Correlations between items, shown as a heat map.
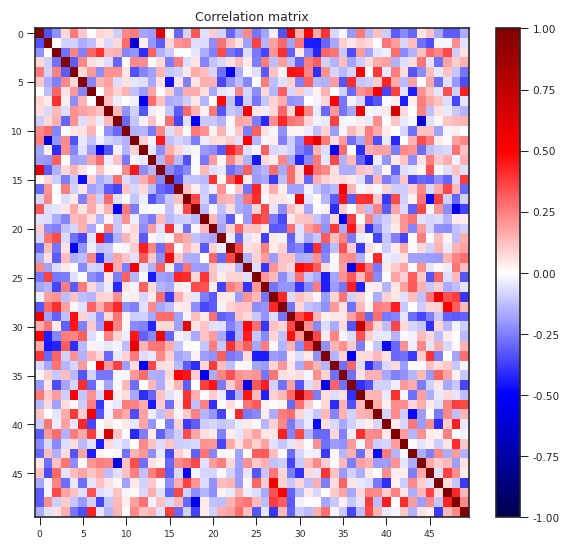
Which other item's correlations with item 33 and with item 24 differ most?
8
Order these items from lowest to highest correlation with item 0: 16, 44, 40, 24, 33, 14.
16, 40, 44, 24, 33, 14
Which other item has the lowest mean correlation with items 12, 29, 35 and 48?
7
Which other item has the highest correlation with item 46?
27
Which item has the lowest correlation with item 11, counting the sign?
1
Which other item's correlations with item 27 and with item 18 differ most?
48
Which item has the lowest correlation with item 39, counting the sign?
43
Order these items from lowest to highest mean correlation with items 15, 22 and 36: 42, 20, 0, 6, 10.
0, 6, 10, 42, 20
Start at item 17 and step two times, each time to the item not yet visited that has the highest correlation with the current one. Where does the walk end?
37
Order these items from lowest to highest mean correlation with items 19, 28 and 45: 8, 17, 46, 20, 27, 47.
17, 20, 46, 8, 27, 47
